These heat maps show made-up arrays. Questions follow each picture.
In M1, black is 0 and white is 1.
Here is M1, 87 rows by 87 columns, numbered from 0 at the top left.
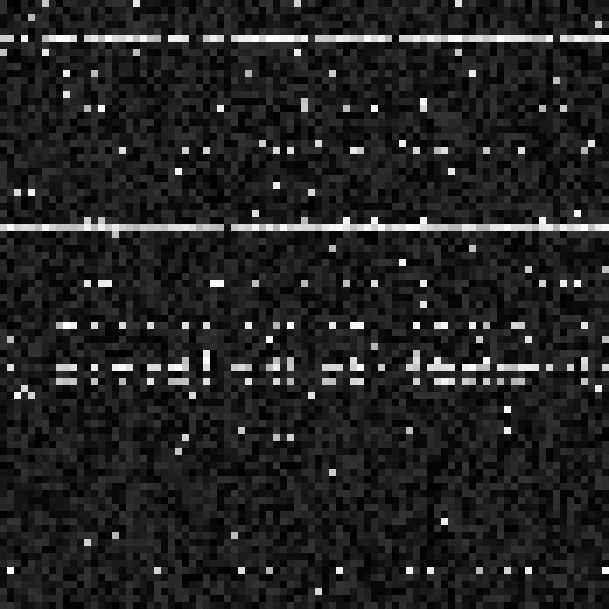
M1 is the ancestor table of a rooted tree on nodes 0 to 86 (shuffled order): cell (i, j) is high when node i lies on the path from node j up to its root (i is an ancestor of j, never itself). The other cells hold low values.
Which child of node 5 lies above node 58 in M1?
52
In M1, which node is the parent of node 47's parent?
35
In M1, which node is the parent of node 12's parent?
31
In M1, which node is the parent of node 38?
48
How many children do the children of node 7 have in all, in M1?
4
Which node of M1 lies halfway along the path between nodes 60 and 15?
14
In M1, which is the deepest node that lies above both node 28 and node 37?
32
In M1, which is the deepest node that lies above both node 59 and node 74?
21
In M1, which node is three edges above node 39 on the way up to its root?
51
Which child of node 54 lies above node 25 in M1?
24
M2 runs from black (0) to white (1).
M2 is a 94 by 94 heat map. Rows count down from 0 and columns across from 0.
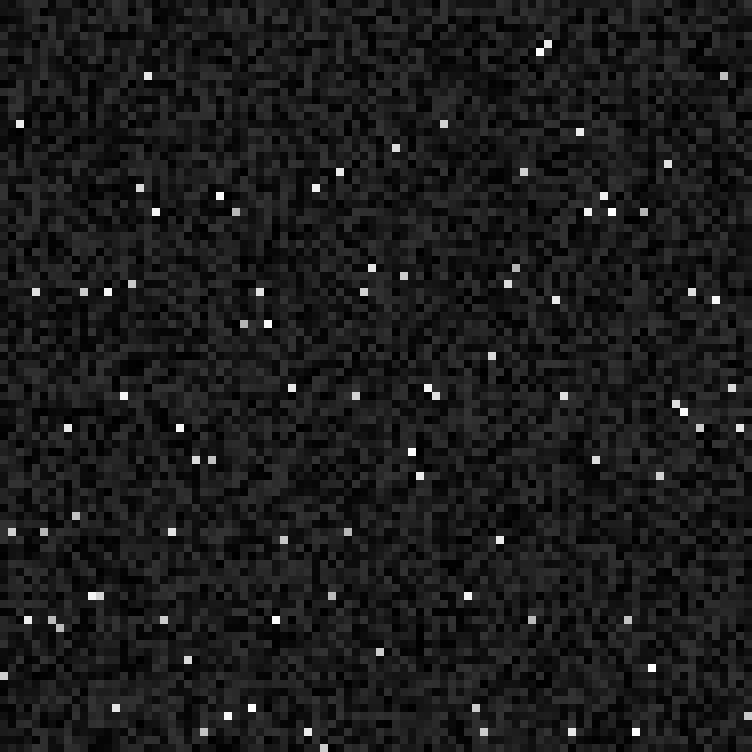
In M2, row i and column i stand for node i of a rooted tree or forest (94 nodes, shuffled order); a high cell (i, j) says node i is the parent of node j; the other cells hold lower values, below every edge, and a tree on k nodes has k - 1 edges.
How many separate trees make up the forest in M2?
6
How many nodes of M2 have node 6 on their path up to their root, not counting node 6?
6
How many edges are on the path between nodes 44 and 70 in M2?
2
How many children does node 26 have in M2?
5
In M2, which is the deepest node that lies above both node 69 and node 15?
37
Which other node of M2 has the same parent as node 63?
16
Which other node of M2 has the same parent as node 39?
17
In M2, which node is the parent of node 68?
5
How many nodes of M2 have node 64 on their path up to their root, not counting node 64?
11
